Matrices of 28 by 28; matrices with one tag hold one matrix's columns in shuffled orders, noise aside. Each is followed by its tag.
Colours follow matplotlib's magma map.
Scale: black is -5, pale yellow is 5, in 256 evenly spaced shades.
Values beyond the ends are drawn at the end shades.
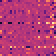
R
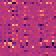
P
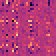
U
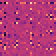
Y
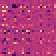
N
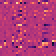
P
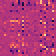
U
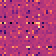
R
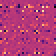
N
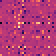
R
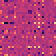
R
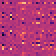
Y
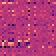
P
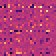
N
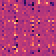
U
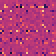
N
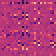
Y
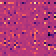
Y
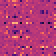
R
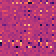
P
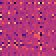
Y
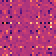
R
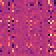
U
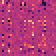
U
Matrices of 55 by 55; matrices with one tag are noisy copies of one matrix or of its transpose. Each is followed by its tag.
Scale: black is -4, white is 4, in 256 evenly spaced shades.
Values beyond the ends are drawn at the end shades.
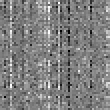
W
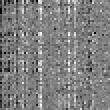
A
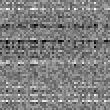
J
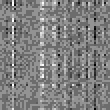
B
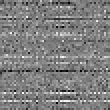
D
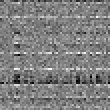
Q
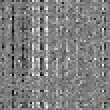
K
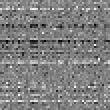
J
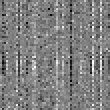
D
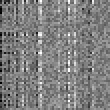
A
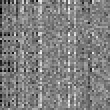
A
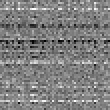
J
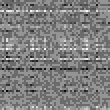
W
